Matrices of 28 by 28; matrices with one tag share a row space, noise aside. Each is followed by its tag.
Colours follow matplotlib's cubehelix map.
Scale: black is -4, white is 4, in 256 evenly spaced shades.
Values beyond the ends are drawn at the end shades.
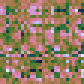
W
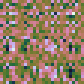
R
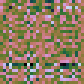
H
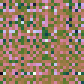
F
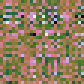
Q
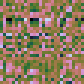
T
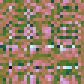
H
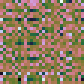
T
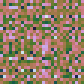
F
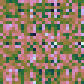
Q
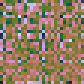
T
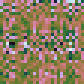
R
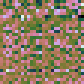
W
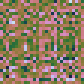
R
